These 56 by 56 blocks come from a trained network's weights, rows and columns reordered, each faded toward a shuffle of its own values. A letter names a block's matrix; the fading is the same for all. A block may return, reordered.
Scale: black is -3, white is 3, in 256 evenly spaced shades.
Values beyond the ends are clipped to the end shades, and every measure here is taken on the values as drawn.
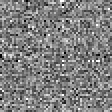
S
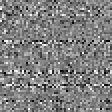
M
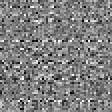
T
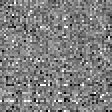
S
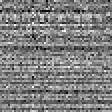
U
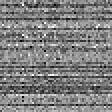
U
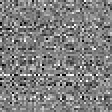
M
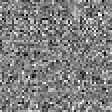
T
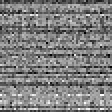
U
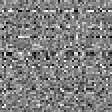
T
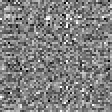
S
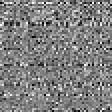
T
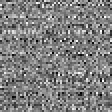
T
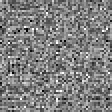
S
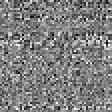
T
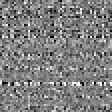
T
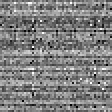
U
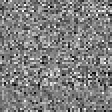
T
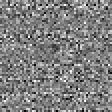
T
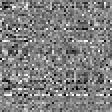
T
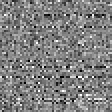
M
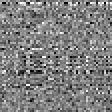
T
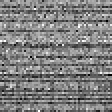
U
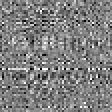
M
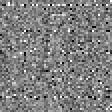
S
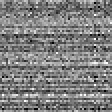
U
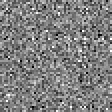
S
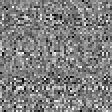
T
